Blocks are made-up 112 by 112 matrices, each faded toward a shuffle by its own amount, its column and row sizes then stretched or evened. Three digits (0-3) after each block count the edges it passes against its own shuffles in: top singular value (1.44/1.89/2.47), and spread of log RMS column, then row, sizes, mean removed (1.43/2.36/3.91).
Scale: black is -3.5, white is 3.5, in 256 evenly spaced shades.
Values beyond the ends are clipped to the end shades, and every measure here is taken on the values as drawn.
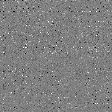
0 1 1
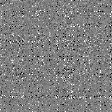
1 2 2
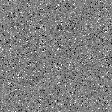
1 1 0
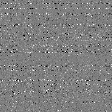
0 1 2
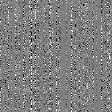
2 3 0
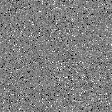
1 1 1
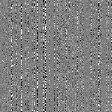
3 3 0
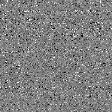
1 1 2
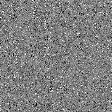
0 1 1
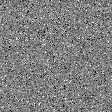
0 0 0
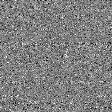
0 0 2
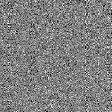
2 2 1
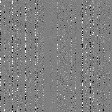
2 3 0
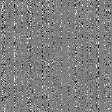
2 3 1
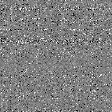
0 1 2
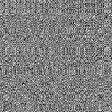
3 1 0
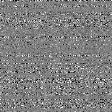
1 1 3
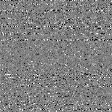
2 0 2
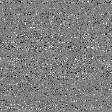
0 0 2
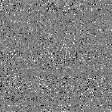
0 1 2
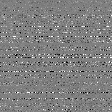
1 0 3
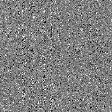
0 2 0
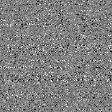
1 1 2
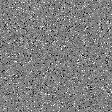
0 0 1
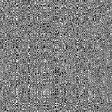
3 2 1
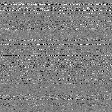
1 0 3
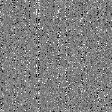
1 2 0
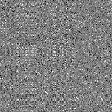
3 1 0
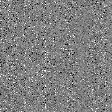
0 2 0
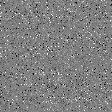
0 1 1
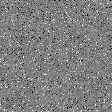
1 0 1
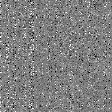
1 2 1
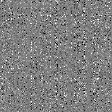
0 2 1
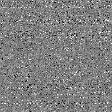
0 1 2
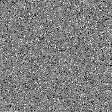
0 0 0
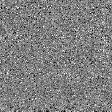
1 0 1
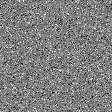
0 0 0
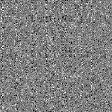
2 2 0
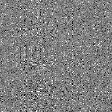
2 2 1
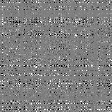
2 2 3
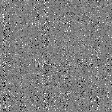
0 2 1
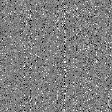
2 2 0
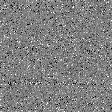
1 0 1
